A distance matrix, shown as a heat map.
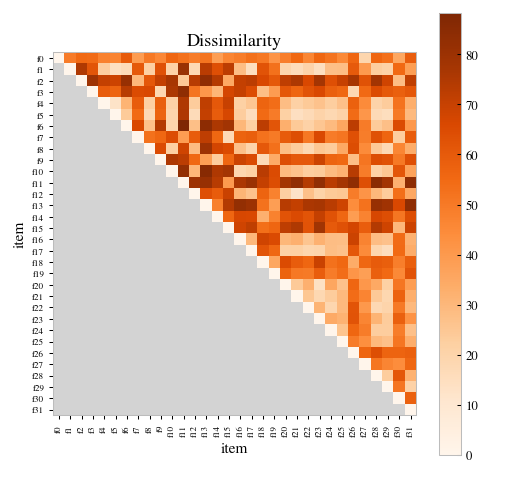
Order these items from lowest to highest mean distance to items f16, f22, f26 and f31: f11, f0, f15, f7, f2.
f0, f7, f15, f2, f11
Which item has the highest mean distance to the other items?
f11
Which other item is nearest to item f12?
f21
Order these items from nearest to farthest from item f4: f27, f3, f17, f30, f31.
f17, f31, f27, f30, f3
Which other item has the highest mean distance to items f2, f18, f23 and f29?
f13
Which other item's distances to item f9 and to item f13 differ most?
f18
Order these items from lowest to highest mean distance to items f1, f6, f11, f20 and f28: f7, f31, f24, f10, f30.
f10, f24, f31, f30, f7
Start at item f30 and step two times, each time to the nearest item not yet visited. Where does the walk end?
f15
